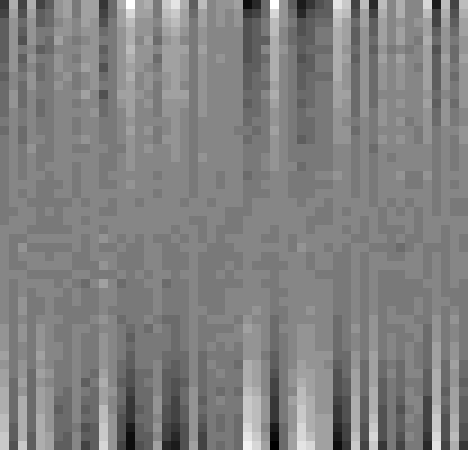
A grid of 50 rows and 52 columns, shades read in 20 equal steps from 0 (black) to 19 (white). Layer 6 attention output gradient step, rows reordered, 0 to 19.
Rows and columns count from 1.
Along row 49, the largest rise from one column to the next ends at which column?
49
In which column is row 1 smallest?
28
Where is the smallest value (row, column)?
50, 31
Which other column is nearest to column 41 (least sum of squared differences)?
23
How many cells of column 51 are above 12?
4
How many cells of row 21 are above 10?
1
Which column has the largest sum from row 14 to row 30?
15
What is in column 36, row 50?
12
